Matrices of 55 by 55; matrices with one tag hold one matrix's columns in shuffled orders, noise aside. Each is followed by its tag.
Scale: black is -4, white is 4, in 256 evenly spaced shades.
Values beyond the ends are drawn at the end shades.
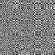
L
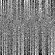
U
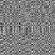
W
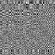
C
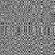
W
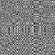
W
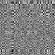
C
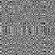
W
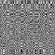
C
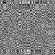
C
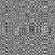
W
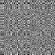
L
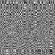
C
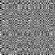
L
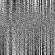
U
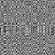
W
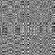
W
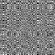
L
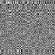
C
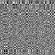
C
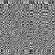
C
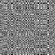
L
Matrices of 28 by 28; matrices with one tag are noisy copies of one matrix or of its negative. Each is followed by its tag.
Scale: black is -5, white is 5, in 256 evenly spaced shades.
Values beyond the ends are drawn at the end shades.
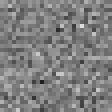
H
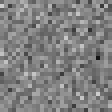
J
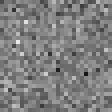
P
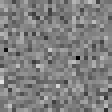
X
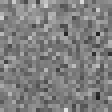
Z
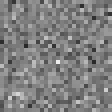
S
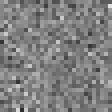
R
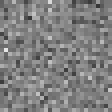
X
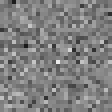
S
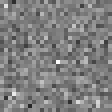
S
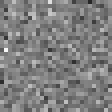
X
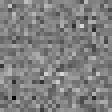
H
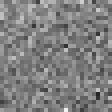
Z
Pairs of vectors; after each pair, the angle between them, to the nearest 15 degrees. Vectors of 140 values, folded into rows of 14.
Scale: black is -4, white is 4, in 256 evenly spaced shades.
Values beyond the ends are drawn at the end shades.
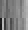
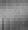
105 degrees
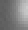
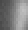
30 degrees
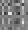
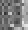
45 degrees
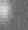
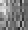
45 degrees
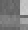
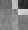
105 degrees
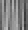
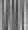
165 degrees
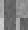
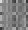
90 degrees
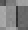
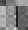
15 degrees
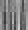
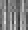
165 degrees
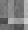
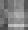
105 degrees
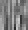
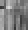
60 degrees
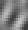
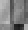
105 degrees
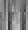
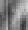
60 degrees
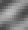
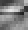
45 degrees
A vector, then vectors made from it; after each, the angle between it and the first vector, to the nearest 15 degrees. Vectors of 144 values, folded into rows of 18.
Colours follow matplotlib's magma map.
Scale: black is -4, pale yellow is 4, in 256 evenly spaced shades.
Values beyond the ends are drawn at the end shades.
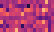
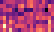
120 degrees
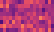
135 degrees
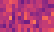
105 degrees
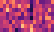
120 degrees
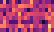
120 degrees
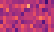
150 degrees
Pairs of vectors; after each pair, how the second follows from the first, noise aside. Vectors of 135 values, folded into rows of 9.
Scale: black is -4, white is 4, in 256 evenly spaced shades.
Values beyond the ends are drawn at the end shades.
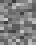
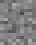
shrunk.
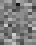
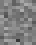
reversed, shrunk.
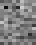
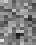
shuffled.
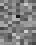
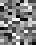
scaled up.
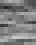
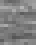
negated, shrunk.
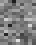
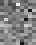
reversed.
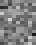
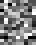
reversed, scaled up.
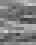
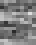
reversed.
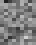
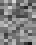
reversed.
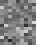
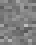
negated, shrunk.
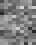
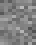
shrunk.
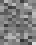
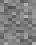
shrunk.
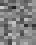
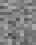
negated, shrunk.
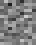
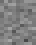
reversed, shrunk.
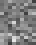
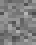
negated, shrunk.
